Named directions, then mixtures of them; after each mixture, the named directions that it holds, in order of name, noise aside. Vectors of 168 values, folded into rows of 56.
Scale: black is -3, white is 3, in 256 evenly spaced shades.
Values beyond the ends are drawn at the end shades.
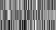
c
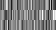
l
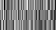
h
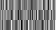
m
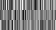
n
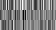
n.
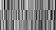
h.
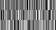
c, h, m.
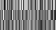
h, n.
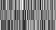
c, n.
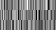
h, m.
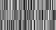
c, l.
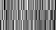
h.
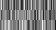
c, m, n.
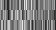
c, h, m.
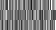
l, m, n.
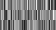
c, h, l.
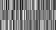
n.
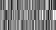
l.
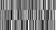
l, m.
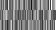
l, m, n.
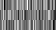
c, h, l.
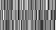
h, m, n.
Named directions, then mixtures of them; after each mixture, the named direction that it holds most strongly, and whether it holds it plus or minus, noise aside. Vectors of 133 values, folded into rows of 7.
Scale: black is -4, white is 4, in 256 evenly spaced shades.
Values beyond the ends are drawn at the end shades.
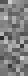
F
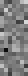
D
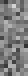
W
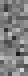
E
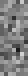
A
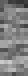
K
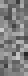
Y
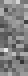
D, minus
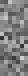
F, plus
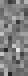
A, minus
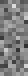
W, plus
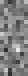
D, plus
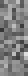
Y, minus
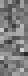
Y, plus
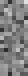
D, plus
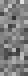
A, plus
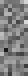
D, plus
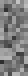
E, plus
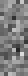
A, plus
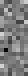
D, plus
